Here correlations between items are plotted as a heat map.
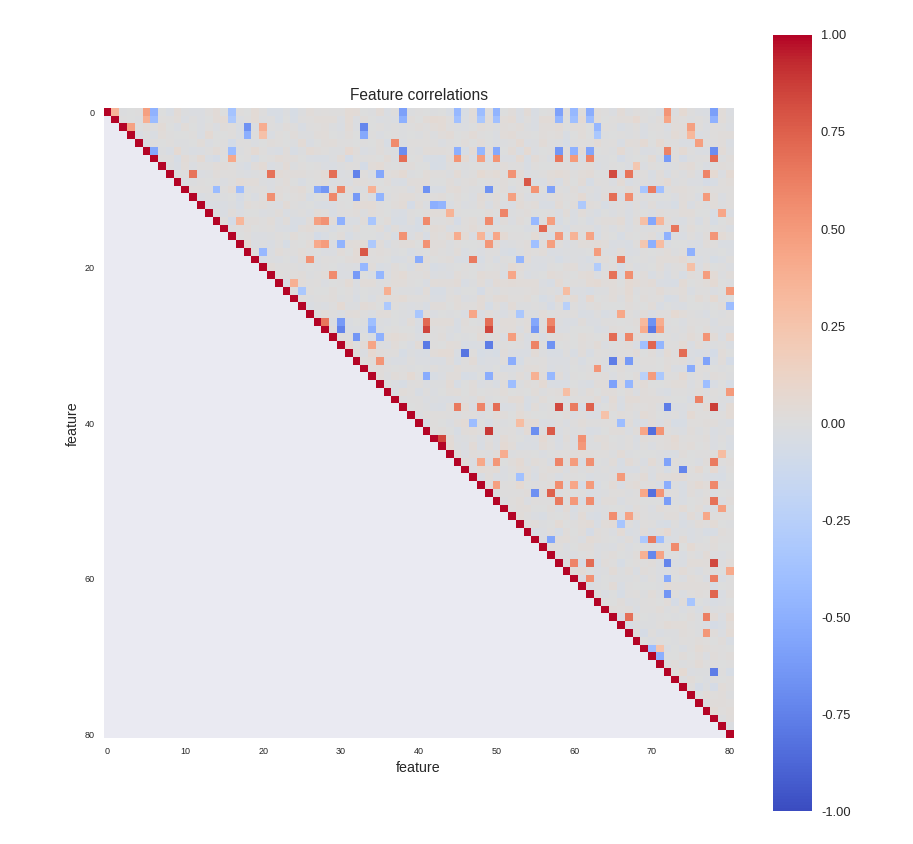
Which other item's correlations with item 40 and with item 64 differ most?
19
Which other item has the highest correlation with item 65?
8
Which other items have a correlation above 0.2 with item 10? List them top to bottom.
30, 34, 55, 70
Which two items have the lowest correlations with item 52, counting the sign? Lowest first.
32, 35
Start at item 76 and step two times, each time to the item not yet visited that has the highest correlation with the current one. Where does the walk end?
4
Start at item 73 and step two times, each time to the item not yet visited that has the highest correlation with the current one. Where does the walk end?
56
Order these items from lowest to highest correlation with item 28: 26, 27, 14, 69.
26, 69, 14, 27
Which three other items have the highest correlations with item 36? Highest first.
80, 23, 59
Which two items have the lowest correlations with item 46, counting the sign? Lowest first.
31, 74
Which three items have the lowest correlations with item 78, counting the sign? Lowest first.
72, 5, 0
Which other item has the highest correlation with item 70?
30
